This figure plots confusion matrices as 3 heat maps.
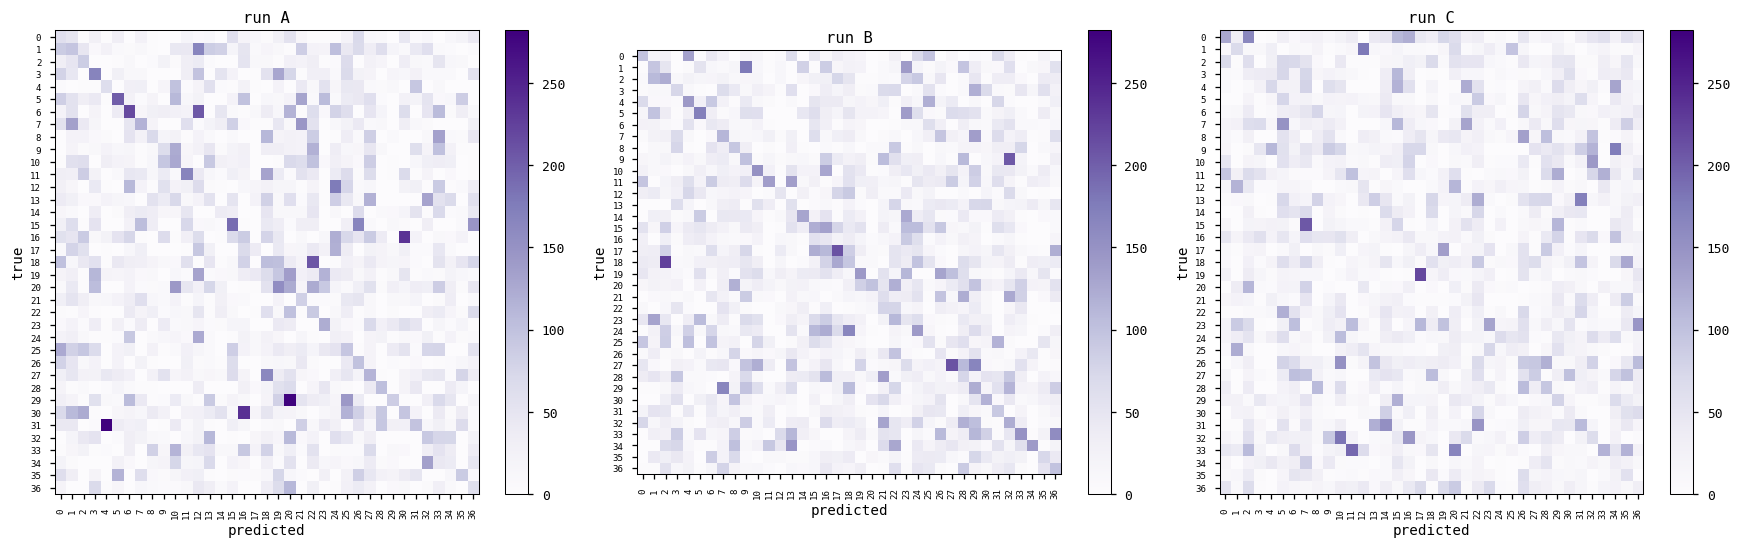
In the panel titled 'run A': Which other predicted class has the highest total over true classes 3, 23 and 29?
20
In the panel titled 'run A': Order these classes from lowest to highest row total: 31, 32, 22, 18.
22, 32, 31, 18
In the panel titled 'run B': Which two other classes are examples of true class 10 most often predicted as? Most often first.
16, 29
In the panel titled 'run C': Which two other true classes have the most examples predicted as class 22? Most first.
31, 13
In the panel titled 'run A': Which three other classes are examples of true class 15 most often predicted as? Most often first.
26, 36, 7
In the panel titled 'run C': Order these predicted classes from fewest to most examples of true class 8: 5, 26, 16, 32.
16, 5, 32, 26
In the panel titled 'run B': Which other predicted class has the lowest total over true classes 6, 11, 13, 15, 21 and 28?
12
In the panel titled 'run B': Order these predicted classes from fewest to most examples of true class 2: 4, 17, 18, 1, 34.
34, 4, 18, 17, 1
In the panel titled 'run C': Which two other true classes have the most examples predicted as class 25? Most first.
1, 24
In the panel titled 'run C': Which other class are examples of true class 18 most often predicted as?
35
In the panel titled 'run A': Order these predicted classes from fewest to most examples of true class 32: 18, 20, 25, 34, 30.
30, 18, 25, 34, 20
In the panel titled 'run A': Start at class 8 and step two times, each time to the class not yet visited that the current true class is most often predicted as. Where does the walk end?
10
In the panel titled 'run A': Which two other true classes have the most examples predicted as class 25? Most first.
29, 30
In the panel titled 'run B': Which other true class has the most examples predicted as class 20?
30
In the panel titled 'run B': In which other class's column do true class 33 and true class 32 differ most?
36
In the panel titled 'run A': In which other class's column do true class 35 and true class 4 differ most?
5
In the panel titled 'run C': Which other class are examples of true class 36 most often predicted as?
20
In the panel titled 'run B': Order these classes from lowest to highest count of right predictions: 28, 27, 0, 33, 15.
28, 0, 15, 33, 27
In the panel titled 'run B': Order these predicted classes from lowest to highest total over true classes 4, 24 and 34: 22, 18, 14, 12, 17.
14, 12, 17, 22, 18
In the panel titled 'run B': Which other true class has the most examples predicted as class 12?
33
